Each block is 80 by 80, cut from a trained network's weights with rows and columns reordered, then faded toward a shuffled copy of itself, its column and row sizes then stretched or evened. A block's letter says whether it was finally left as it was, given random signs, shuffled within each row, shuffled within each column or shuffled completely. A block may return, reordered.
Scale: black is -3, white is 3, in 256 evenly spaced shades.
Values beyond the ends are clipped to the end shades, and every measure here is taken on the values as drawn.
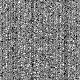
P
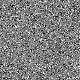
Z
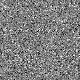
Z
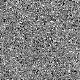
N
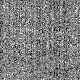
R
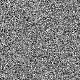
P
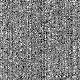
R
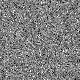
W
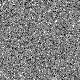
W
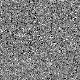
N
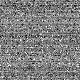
Z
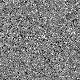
Z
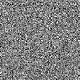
R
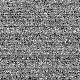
Z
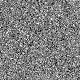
W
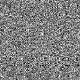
R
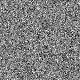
W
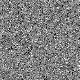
P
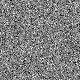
W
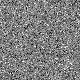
W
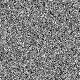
W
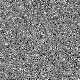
Z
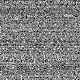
R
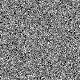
P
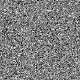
N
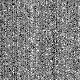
P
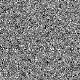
R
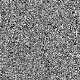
N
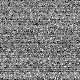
Z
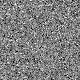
W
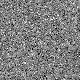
W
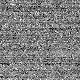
Z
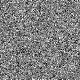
Z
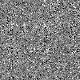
N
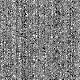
R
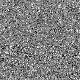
Z
